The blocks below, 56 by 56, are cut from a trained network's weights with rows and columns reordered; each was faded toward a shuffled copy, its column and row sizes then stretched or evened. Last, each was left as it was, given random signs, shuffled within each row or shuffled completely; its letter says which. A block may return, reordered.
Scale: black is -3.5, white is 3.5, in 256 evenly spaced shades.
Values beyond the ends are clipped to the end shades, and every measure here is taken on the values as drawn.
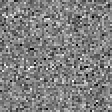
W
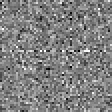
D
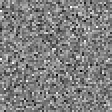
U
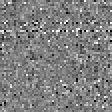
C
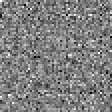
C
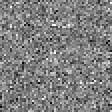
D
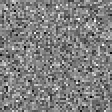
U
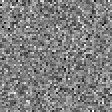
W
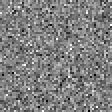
U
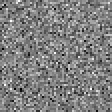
U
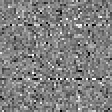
C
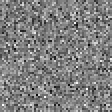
D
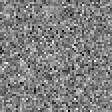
U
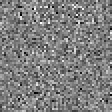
D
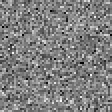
U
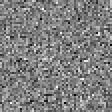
W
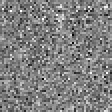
D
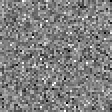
U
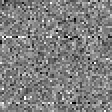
W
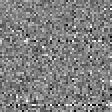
C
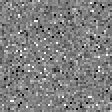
U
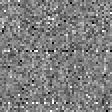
D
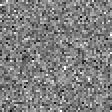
U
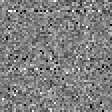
D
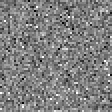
U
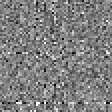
C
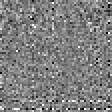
C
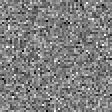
U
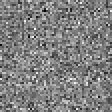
D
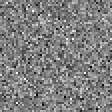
U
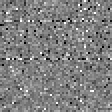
W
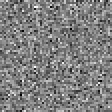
D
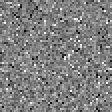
U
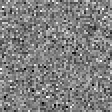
U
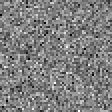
U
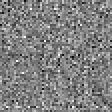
D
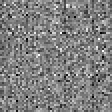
C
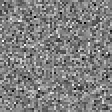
U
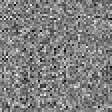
C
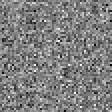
C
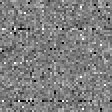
D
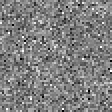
U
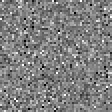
U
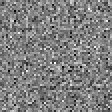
C
